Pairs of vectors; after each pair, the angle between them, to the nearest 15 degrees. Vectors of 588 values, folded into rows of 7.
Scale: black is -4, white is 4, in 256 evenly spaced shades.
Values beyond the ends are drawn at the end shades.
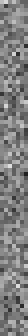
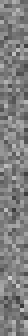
30 degrees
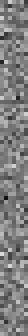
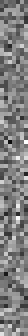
75 degrees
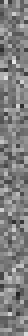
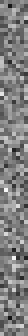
75 degrees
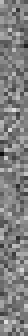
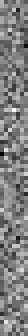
15 degrees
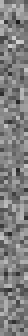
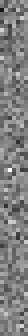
90 degrees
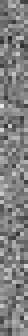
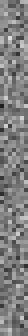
165 degrees
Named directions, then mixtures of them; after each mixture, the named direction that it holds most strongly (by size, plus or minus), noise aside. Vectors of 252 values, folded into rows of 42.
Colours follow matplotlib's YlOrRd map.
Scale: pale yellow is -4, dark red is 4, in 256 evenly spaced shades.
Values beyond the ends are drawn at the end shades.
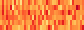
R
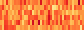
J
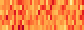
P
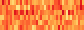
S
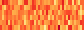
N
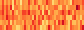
R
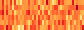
R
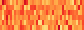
N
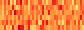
R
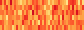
J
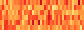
J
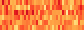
S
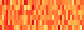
N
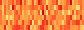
R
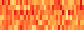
S
